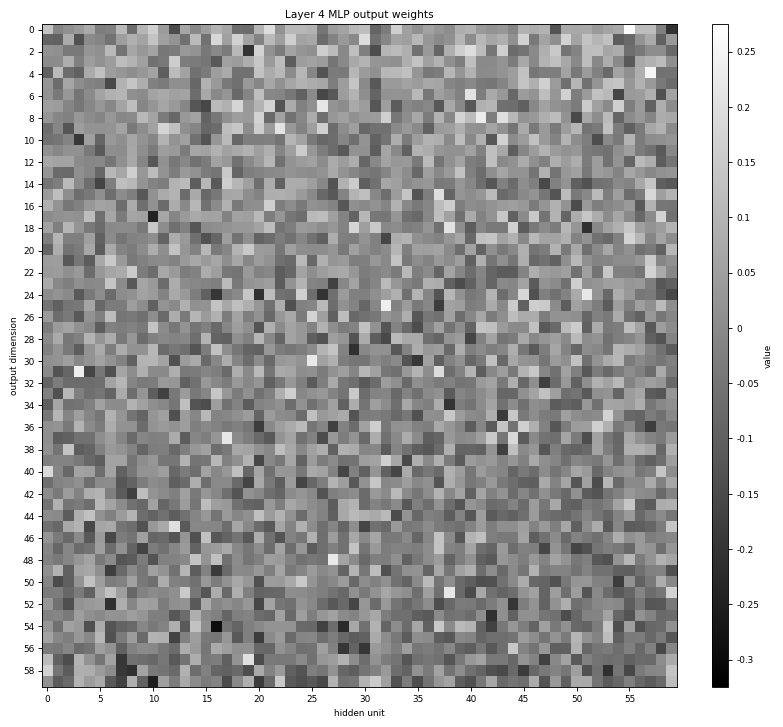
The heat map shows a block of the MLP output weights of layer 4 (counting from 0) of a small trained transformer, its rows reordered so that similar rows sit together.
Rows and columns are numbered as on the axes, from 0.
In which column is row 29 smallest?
29
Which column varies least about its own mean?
36
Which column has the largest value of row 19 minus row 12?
55
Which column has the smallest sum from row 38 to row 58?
42
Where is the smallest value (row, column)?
54, 16
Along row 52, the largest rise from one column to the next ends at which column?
7
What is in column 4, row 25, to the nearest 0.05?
0.05
